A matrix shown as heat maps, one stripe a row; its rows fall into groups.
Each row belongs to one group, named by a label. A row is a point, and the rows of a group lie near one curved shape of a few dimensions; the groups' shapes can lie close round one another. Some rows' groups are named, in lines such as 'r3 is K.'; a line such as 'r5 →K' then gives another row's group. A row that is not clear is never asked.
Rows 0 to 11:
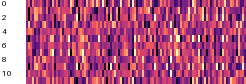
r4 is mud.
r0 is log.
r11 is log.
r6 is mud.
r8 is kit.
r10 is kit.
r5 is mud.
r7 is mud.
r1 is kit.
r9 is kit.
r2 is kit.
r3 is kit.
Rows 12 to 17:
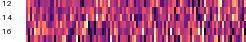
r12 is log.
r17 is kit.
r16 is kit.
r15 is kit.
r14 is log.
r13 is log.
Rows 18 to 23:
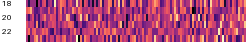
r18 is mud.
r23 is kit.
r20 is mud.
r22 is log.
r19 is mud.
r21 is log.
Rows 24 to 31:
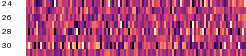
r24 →mud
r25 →kit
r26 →mud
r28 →kit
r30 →mud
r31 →kit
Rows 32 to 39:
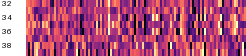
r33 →mud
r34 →log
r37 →mud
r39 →kit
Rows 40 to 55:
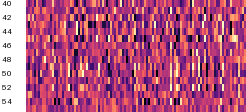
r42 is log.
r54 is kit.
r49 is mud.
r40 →log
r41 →kit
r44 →kit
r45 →log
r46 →kit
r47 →log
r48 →mud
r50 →mud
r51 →log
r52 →mud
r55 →log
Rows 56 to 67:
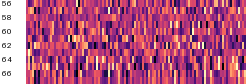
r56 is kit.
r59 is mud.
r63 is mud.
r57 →mud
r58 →log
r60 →log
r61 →mud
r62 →kit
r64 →log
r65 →log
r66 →mud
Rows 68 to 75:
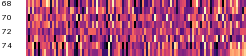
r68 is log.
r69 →log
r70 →kit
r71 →log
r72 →log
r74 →mud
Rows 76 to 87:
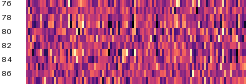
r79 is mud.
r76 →mud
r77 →kit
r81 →log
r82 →mud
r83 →mud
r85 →log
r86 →log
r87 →mud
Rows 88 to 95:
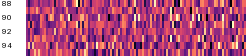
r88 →kit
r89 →log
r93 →kit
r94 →log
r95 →kit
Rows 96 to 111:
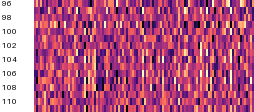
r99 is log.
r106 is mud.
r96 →log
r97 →mud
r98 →kit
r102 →log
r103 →mud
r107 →kit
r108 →kit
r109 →kit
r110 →log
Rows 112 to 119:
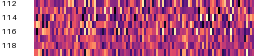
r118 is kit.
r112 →kit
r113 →log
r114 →mud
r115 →mud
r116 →kit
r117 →mud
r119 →mud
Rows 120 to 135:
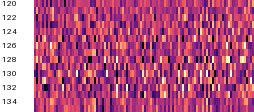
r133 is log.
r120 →log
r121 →kit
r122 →mud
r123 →log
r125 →kit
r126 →log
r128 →log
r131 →kit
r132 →mud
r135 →kit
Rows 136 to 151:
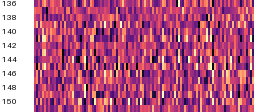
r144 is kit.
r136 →kit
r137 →mud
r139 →log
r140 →kit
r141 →kit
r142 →kit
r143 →kit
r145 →kit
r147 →log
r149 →kit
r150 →log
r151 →log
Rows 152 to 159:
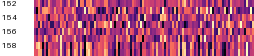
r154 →log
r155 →log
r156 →mud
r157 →log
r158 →mud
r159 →mud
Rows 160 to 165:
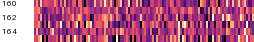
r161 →mud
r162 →log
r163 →mud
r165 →mud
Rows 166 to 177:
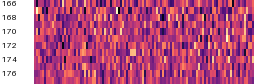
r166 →mud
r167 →mud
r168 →log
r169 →kit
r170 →log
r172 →kit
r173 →mud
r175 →mud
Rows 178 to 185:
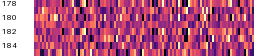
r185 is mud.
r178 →kit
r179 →kit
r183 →log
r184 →kit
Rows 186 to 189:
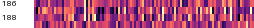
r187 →kit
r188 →kit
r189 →mud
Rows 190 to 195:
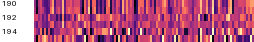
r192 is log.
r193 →mud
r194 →log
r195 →kit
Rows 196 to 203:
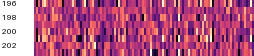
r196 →kit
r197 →kit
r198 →log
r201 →kit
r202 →kit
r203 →kit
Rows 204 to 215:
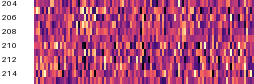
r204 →kit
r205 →mud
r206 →kit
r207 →mud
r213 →log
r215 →log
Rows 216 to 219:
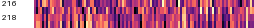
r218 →mud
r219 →mud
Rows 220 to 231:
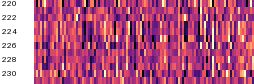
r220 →kit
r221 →log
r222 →mud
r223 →log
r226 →mud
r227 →log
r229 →mud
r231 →kit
